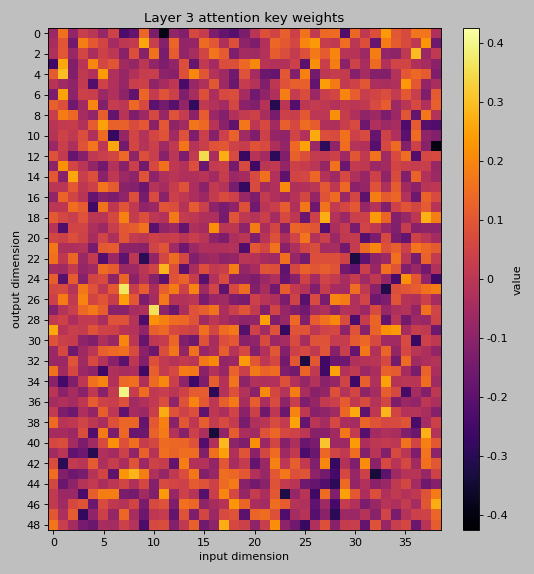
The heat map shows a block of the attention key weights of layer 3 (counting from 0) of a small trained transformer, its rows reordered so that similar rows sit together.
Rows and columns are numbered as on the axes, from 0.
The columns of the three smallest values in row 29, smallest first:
23, 19, 38
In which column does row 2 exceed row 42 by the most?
28
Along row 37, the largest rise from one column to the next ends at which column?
24
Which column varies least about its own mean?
21
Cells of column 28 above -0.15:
43
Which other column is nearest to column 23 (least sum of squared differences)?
3
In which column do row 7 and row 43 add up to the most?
8
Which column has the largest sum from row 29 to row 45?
11
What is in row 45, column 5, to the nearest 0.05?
0.2
